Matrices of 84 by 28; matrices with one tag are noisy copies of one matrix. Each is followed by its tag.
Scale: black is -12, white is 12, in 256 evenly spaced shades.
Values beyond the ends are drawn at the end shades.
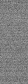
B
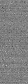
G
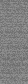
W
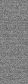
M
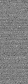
M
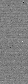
W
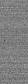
G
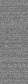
G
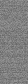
G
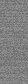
W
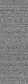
W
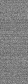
M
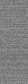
W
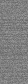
M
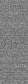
G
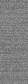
B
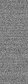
B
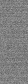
W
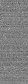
W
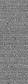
G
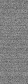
B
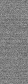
M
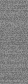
G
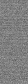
M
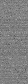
M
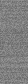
G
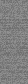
M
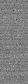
B
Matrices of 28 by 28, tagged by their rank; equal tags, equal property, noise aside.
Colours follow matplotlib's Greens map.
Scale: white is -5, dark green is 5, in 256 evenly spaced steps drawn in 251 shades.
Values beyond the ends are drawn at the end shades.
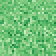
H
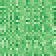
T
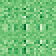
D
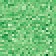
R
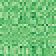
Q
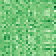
Q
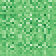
Q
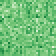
H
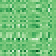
D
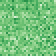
R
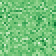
H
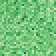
H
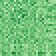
R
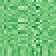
T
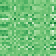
D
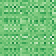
D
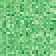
Q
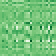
D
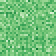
R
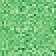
R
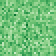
H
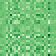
D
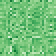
Q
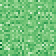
Q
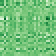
D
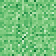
R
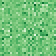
T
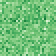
H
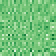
D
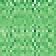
D
